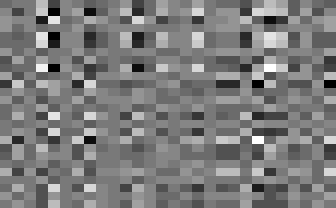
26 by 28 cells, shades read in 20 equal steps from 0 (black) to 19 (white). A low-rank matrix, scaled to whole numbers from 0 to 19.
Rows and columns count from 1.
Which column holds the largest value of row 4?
28
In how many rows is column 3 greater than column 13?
8
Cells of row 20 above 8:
14
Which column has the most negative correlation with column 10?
2
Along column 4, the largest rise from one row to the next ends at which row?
5
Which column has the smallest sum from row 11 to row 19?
22
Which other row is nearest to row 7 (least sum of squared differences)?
4
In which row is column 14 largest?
9
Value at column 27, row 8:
10
